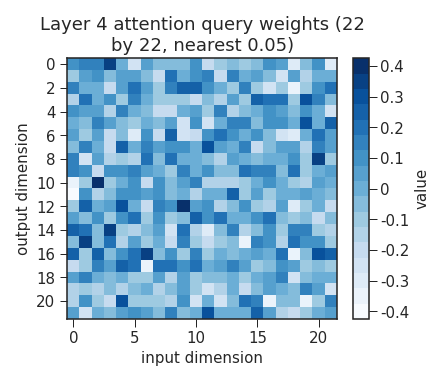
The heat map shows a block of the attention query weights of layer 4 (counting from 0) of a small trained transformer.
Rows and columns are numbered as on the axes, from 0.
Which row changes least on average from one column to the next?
18
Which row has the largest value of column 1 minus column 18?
12
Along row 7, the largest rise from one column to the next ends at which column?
4
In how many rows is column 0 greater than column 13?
10
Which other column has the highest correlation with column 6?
20
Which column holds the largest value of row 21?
11
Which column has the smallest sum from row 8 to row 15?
21
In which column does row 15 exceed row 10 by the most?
1
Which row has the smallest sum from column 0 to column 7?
19
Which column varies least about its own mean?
13
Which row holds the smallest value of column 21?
0
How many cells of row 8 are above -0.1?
15
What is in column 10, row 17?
0.2
